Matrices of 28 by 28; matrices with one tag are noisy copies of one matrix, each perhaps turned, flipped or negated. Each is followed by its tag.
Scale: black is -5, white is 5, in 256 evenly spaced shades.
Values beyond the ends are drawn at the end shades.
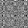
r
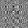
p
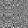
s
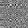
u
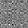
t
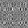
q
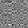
t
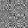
s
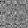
r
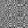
s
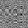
p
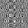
p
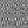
q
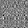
t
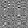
q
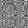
r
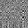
u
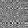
u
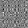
t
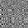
s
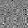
s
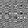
p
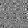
s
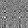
u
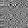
u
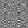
q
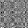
r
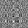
p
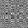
p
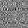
q
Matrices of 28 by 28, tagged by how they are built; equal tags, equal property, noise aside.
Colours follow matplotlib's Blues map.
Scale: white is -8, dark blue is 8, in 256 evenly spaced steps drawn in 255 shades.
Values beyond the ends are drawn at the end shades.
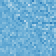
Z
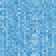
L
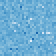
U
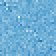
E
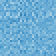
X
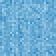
L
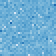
U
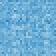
L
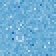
U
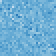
E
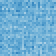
L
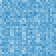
L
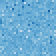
U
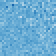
Z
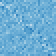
E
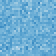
L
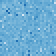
U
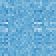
X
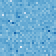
U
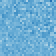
Z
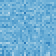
X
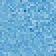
Z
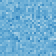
X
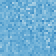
Z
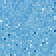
U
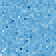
U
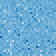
U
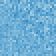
Z
